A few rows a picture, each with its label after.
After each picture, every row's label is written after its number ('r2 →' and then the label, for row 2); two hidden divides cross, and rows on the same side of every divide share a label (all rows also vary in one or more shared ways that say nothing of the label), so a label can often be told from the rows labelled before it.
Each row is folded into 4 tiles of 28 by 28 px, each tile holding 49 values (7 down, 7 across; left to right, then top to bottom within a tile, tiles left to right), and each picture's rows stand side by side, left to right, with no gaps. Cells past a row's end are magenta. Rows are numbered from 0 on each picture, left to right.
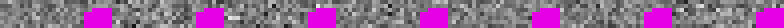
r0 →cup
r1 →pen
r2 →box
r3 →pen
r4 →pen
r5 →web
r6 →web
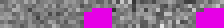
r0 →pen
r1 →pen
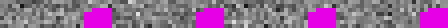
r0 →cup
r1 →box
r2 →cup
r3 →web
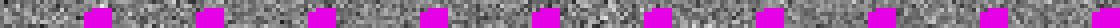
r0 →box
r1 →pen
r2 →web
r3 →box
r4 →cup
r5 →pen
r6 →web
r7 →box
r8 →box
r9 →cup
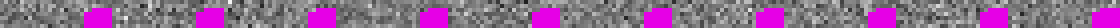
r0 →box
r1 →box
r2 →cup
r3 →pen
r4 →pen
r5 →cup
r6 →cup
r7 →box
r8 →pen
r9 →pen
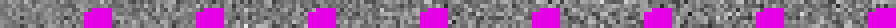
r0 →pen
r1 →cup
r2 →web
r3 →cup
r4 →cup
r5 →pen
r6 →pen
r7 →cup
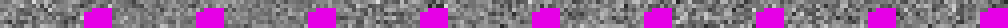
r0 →box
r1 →cup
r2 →pen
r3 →web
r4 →web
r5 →cup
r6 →web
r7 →cup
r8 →web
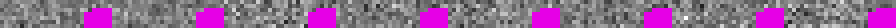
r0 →box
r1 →web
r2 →web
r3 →cup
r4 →pen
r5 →web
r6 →cup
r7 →cup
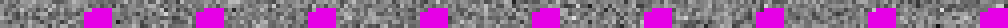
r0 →box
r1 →box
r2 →pen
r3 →box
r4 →box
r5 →web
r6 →box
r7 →cup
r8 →cup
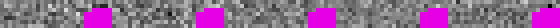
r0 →cup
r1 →web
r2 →cup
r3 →box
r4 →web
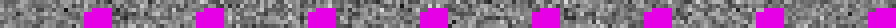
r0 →web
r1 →pen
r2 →box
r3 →pen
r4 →pen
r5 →pen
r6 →cup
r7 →web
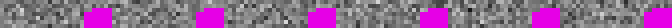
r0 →cup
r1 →web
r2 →box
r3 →web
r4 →web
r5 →pen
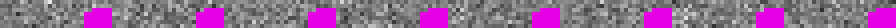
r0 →box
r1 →cup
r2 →pen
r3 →pen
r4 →pen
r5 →cup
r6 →cup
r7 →cup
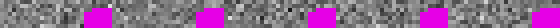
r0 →web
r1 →box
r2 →pen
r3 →web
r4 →web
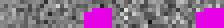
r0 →cup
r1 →pen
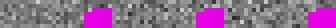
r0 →web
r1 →cup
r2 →cup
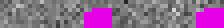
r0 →web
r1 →pen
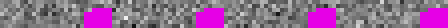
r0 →cup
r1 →pen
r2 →pen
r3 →web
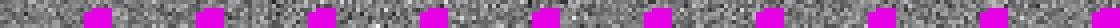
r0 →box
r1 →web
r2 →web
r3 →box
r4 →pen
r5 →pen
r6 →web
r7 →cup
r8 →pen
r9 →cup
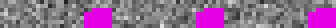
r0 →box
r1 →pen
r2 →pen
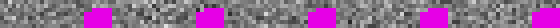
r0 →box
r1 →pen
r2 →pen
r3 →pen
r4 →box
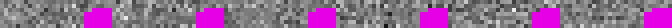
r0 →web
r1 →cup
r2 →box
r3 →web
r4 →pen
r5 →cup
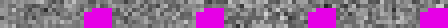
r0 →web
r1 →cup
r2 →pen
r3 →pen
